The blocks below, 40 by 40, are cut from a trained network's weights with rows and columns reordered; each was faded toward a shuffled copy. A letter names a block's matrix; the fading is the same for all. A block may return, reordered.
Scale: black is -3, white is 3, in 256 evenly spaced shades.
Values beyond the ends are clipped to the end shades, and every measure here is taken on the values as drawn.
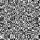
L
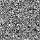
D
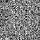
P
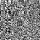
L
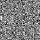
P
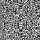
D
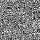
D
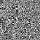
D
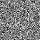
D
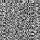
L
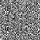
P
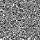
D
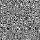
D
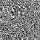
D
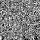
P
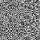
L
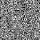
P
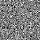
D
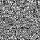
D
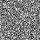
D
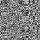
L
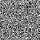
D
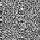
L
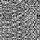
L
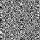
L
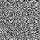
L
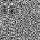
L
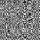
L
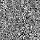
P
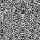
L
